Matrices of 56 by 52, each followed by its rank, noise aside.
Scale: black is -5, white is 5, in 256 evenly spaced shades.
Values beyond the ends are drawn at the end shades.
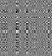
two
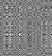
three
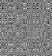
three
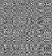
three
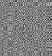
four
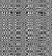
two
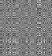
three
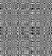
two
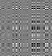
one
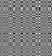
one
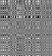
two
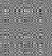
two
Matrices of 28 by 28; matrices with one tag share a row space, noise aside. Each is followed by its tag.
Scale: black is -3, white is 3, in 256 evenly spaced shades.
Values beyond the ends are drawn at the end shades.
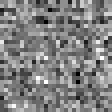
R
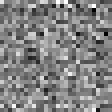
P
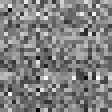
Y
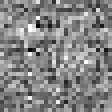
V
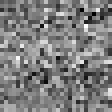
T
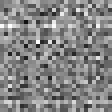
Y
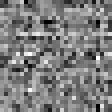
V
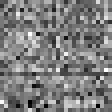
V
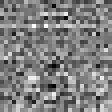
P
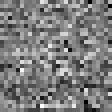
T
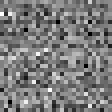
Y
